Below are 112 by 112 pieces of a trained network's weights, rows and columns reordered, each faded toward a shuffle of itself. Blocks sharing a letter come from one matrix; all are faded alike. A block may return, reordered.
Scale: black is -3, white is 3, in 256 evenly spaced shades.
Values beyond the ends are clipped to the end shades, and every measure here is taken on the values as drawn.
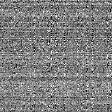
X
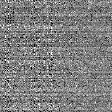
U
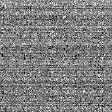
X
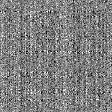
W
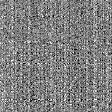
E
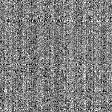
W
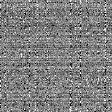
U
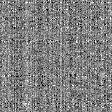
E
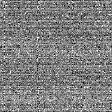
X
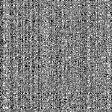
E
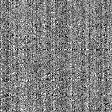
W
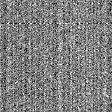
W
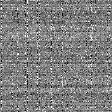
U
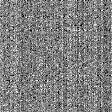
W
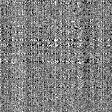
E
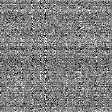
U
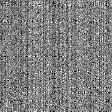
E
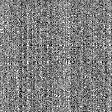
W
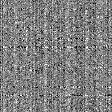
E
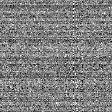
X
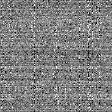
U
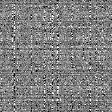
U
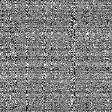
U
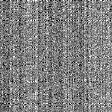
E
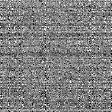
U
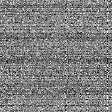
X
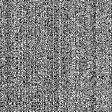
W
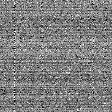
X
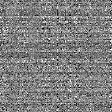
X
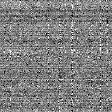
X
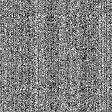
W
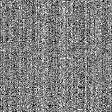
W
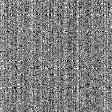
E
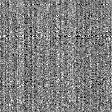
E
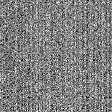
W
